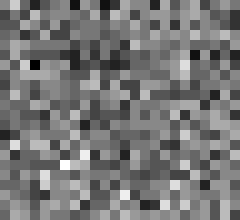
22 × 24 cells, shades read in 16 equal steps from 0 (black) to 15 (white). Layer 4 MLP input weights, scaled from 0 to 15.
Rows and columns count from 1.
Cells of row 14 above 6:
14
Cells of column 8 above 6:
10
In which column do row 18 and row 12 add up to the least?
19
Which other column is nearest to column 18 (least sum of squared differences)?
16
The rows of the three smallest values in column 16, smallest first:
1, 21, 3
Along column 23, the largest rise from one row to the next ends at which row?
4
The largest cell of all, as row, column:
17, 7
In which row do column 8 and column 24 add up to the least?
6
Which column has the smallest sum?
11
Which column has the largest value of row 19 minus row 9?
18
